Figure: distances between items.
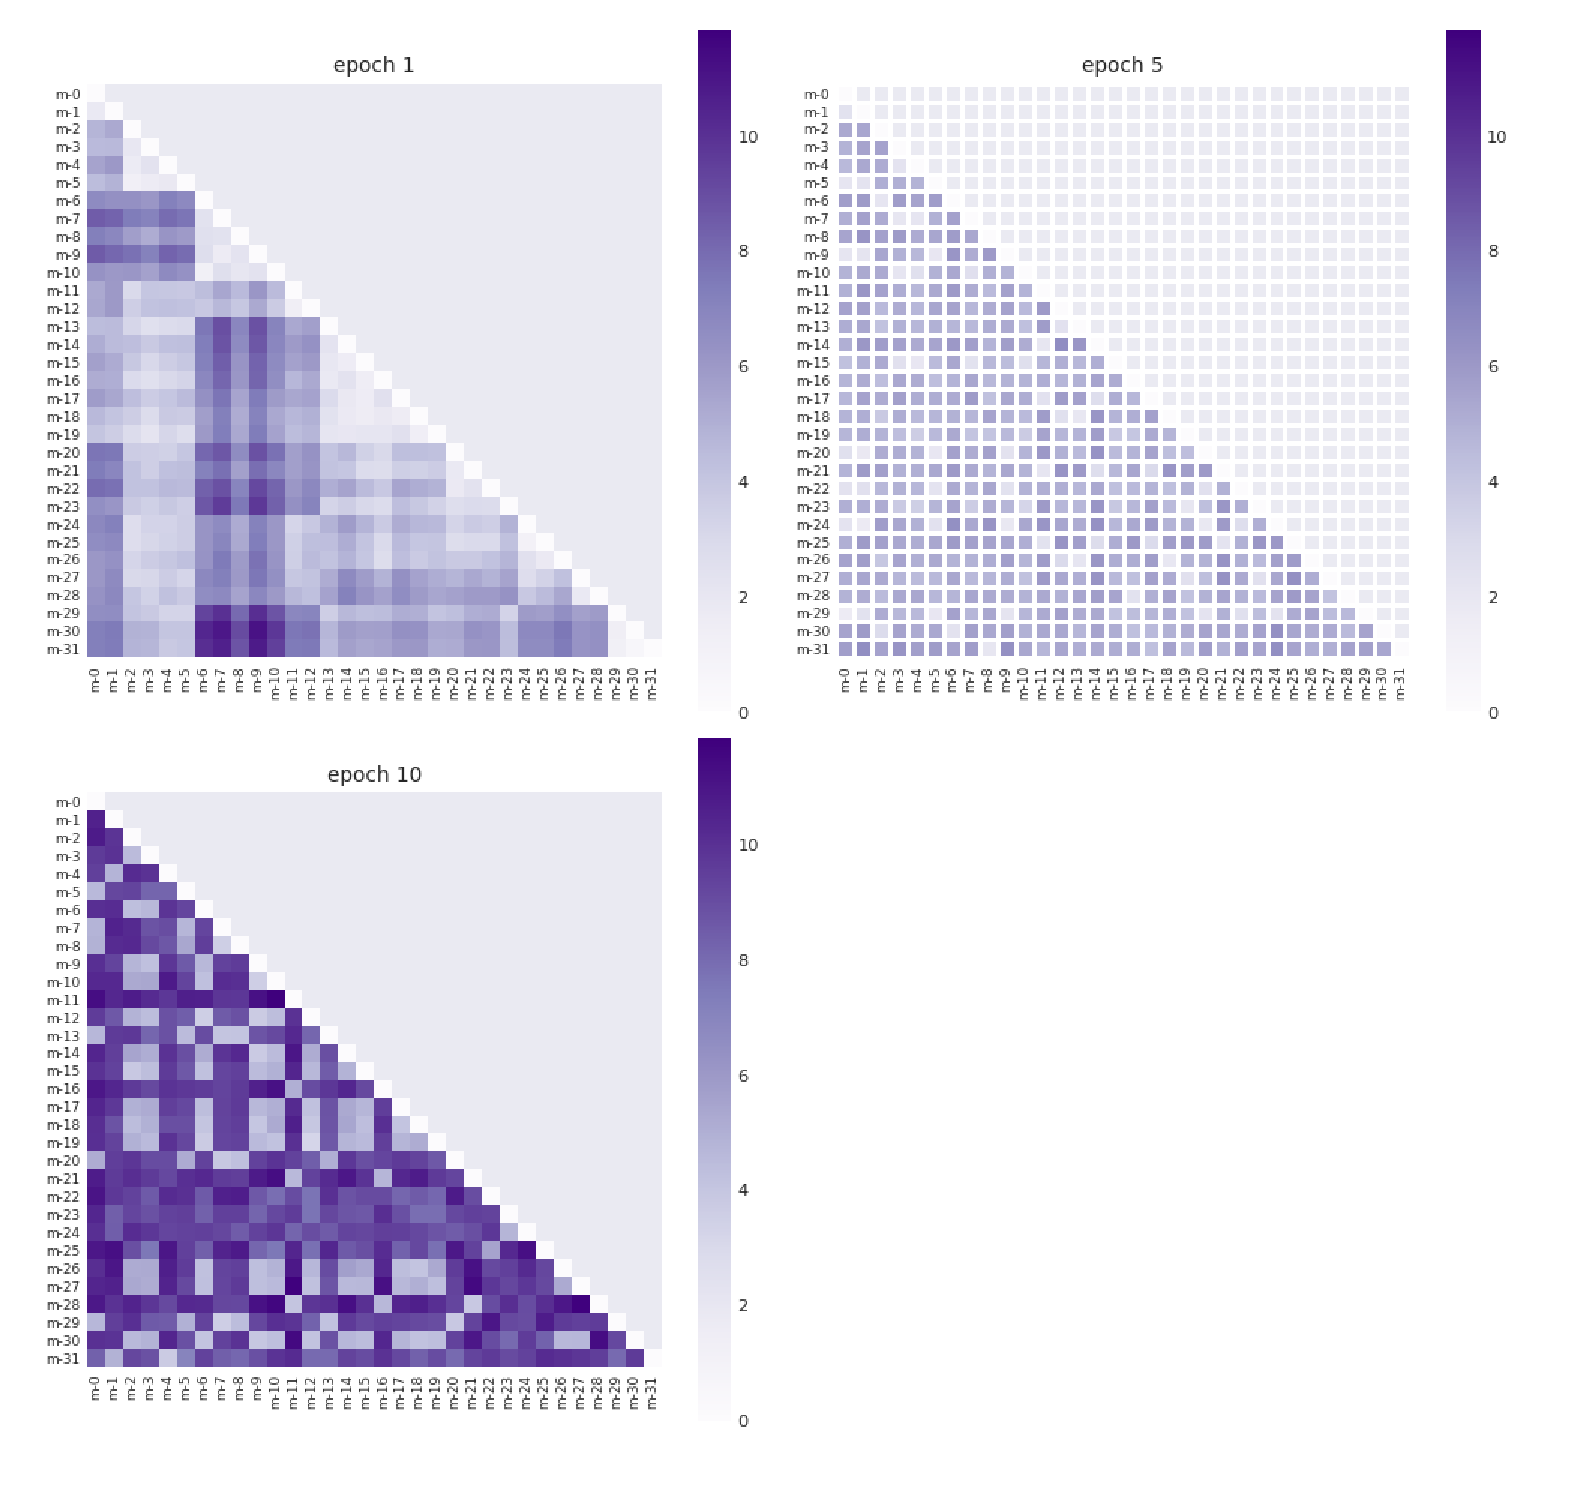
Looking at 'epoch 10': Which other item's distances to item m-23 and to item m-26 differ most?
m-24
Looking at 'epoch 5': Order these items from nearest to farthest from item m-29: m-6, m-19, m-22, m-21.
m-22, m-19, m-21, m-6
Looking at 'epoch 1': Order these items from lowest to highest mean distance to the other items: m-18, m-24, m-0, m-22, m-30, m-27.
m-18, m-24, m-27, m-22, m-0, m-30
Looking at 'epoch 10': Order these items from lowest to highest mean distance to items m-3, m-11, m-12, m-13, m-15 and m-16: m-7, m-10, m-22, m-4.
m-10, m-7, m-22, m-4
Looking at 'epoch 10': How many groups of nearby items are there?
6
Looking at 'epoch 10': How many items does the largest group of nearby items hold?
14
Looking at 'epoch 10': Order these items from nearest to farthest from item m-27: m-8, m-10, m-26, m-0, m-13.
m-10, m-26, m-13, m-8, m-0
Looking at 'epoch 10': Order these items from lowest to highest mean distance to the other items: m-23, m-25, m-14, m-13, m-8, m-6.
m-6, m-14, m-13, m-8, m-23, m-25
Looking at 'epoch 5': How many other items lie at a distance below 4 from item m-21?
4
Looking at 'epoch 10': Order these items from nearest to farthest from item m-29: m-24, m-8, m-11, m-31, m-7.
m-7, m-8, m-31, m-24, m-11
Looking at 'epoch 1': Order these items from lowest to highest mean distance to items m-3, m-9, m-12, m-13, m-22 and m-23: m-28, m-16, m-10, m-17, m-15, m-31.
m-16, m-15, m-17, m-28, m-10, m-31
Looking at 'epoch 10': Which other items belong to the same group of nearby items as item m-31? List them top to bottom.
m-1, m-4
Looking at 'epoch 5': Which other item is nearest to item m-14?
m-11
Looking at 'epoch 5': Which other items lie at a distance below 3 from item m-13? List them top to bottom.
m-12, m-18, m-26
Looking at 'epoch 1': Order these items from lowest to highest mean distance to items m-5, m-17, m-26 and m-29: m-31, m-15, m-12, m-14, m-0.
m-15, m-14, m-31, m-12, m-0
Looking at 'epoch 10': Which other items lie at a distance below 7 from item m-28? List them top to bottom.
m-11, m-16, m-21
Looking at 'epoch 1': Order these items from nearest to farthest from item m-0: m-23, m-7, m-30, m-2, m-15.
m-2, m-15, m-23, m-30, m-7
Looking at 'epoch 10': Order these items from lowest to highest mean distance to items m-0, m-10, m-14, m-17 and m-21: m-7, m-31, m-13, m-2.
m-2, m-13, m-7, m-31
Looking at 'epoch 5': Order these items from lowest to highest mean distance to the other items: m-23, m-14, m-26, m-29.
m-29, m-23, m-26, m-14
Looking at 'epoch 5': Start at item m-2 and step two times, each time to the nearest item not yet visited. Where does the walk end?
m-30
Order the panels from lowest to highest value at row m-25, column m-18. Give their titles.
epoch 1, epoch 5, epoch 10
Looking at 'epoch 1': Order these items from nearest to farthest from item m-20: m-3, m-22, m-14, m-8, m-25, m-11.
m-22, m-25, m-3, m-14, m-11, m-8
